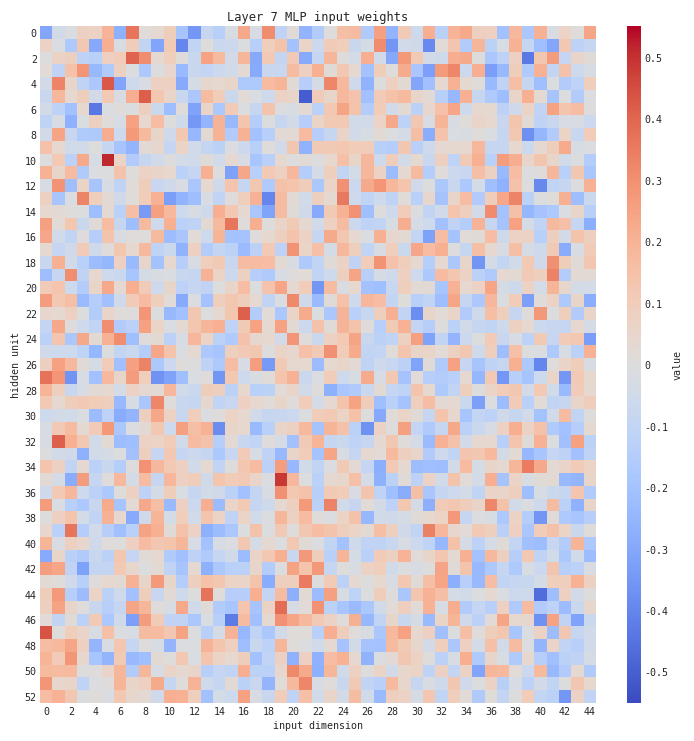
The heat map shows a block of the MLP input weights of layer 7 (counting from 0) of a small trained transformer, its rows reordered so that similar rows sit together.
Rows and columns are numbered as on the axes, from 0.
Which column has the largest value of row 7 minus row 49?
7
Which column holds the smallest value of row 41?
0
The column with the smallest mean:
4
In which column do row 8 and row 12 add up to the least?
40
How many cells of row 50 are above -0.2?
42
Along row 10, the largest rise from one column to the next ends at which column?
5
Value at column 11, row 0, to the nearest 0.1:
-0.2
